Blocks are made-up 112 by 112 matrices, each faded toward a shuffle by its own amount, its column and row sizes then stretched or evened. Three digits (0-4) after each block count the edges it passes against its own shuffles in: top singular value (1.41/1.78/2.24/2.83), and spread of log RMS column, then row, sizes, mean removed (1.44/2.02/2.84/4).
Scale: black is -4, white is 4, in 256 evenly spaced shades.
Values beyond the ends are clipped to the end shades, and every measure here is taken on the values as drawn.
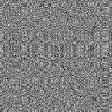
4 0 1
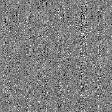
2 3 0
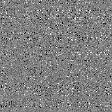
1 2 3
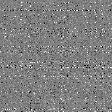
1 2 3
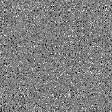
2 1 1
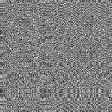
4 1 0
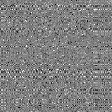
4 0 3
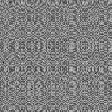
4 0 2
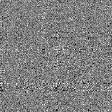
2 2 2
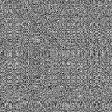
4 2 1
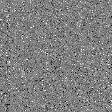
0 1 1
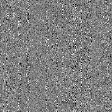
2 3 0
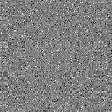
3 0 0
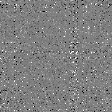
2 2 2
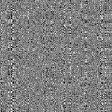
4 3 0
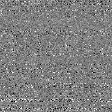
1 1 3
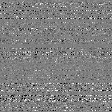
0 0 4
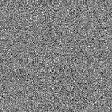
3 1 0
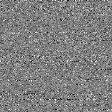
0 0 3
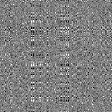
4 3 2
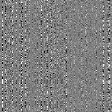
3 4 0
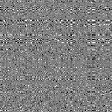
4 1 3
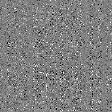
1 3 2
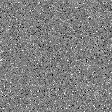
0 0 1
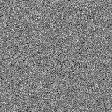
2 0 0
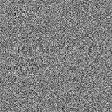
3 1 0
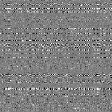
4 1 4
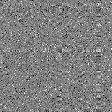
3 0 0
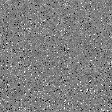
1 2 1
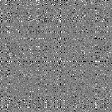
4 2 3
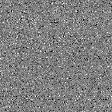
1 0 2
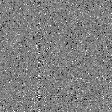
2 1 0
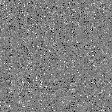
1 2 1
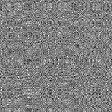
4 1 1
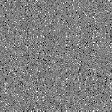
3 2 0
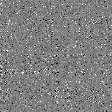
1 1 2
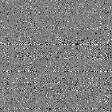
2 2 3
